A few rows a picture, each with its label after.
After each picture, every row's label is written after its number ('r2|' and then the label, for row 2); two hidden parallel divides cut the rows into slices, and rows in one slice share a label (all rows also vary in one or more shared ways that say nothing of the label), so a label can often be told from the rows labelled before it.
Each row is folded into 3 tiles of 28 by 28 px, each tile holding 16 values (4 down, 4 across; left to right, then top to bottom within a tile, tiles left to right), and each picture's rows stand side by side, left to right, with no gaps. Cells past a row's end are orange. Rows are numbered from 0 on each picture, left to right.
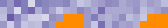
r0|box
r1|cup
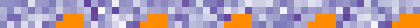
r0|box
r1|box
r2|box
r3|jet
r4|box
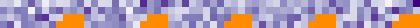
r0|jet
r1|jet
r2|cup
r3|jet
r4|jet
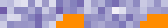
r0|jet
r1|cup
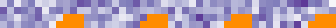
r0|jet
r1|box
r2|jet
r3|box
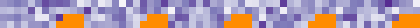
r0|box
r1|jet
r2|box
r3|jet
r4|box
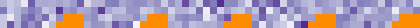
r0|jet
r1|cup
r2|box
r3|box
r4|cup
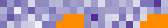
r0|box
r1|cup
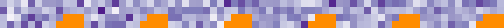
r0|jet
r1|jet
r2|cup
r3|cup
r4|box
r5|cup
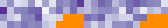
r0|jet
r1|box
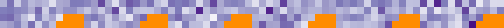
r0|cup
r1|box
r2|box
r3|jet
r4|box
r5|box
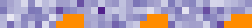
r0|jet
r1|cup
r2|cup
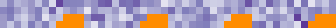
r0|cup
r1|box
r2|jet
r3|cup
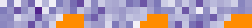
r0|jet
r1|cup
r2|jet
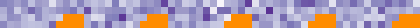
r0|cup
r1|jet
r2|jet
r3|cup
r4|box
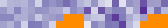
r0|cup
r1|jet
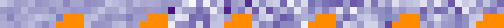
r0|cup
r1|cup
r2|jet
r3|jet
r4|box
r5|jet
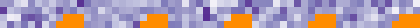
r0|jet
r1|cup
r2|jet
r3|cup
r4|box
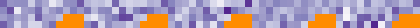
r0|cup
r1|jet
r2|jet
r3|cup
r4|jet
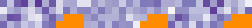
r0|box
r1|cup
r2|box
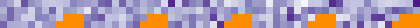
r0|cup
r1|box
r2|cup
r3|jet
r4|jet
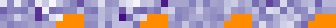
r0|jet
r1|jet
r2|cup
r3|box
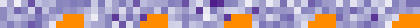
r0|jet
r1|cup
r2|box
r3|jet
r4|jet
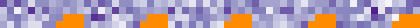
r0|box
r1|box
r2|jet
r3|cup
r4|jet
